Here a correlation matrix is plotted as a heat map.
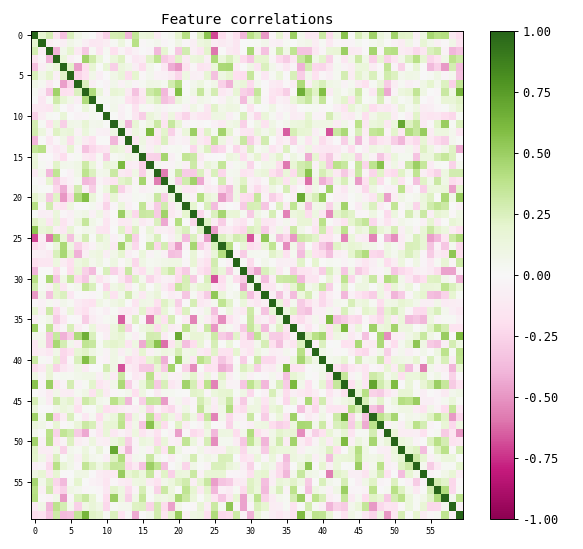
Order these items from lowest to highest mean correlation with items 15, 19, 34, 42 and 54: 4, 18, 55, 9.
4, 9, 55, 18
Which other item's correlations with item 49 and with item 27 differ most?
58
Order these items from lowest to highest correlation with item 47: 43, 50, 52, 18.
52, 18, 50, 43
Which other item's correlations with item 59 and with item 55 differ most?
25
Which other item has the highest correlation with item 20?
37
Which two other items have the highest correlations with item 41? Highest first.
35, 19
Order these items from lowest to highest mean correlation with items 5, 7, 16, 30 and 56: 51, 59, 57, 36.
59, 51, 57, 36
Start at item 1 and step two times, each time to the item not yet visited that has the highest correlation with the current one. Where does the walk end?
0
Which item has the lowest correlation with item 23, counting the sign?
18
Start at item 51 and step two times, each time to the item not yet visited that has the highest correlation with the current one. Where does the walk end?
57
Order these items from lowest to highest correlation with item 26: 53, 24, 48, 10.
24, 48, 10, 53
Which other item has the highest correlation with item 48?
16
